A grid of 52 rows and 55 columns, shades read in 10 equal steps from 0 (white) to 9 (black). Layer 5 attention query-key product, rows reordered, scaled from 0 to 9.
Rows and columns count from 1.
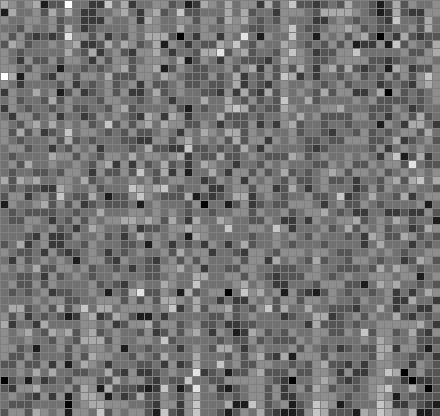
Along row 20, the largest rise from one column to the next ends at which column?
51
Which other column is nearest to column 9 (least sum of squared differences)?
37
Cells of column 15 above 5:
14
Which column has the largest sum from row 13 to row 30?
24
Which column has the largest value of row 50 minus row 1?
9
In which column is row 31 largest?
19
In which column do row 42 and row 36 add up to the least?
25
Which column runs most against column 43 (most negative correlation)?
32
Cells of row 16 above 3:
47
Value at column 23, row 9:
4
